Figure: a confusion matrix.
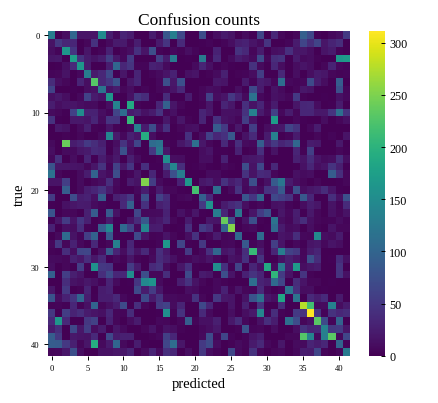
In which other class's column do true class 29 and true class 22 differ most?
11
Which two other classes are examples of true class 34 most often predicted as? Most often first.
32, 29
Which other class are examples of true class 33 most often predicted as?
12
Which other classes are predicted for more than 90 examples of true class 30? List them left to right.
6, 23, 32, 34
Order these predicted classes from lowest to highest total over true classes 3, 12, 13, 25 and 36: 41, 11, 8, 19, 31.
19, 11, 41, 31, 8
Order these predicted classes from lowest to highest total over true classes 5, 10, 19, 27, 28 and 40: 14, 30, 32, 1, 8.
30, 14, 1, 8, 32
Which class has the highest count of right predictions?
36
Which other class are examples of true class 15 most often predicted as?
10
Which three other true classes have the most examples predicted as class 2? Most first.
14, 26, 20
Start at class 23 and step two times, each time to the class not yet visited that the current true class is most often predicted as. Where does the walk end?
37
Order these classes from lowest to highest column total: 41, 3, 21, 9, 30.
30, 41, 21, 3, 9
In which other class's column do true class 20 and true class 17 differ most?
23
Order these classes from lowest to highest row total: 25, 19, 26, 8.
8, 26, 19, 25
